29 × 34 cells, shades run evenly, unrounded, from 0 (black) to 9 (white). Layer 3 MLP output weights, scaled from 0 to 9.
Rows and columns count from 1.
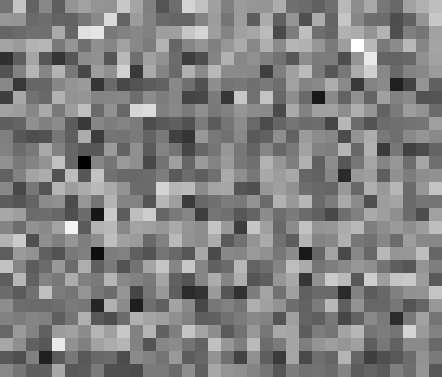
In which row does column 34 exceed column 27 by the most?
23
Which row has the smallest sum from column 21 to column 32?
28
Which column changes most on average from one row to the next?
15
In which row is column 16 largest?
3
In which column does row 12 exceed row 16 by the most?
29
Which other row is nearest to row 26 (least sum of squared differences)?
1
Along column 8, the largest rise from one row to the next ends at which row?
18
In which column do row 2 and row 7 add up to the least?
31
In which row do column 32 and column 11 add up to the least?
24
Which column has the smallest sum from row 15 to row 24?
8
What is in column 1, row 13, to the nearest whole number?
5
